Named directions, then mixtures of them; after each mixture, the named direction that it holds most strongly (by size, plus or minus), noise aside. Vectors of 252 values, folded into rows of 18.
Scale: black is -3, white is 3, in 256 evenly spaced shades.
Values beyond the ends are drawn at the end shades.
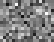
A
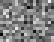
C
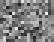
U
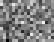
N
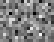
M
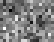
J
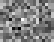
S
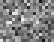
S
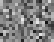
C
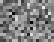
N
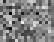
U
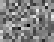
S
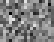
M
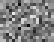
S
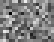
U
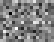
U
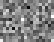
S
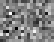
U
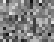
J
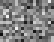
C
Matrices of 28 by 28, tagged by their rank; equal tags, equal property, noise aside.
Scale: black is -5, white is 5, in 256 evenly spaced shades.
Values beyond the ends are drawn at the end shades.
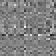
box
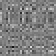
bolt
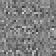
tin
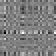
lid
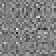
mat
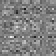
mat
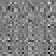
mat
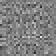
mat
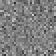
tin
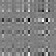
lid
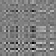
lid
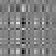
lid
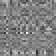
mat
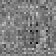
mat
